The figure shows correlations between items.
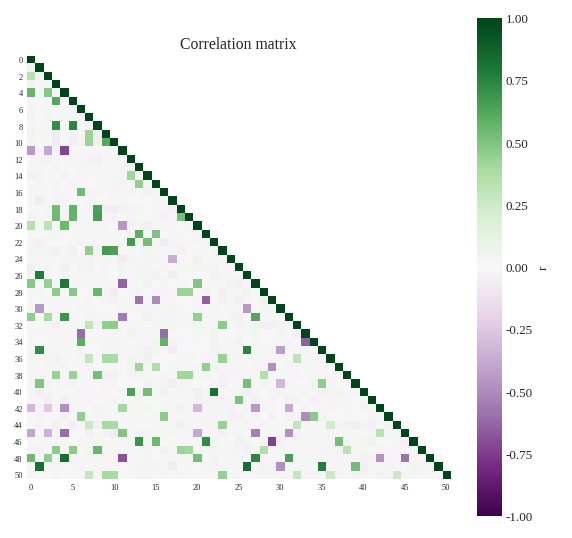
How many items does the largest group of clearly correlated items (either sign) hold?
10
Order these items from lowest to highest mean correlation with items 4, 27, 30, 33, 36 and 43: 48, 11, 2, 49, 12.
11, 49, 12, 2, 48
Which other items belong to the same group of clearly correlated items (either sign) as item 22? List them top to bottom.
12, 14, 40
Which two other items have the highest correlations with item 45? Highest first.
11, 42
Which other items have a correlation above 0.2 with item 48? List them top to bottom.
0, 2, 4, 20, 27, 31
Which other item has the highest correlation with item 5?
8
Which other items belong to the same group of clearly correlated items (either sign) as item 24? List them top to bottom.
17
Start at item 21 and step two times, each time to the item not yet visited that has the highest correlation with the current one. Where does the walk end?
13
